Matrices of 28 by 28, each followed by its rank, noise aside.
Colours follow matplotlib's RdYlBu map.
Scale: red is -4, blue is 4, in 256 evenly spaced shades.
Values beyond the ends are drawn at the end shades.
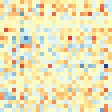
five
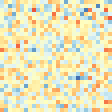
six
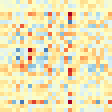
three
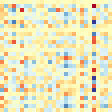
three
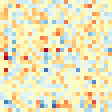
five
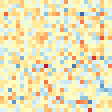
seven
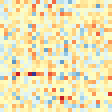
seven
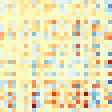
three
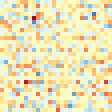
seven
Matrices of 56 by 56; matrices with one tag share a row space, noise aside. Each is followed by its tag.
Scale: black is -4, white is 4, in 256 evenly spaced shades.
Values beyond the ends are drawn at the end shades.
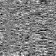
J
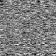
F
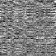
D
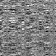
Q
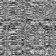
Q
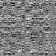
Q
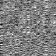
F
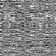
Q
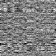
D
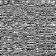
D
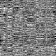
D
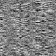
J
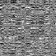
Q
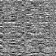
Q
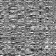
Q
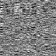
F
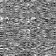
F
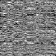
D
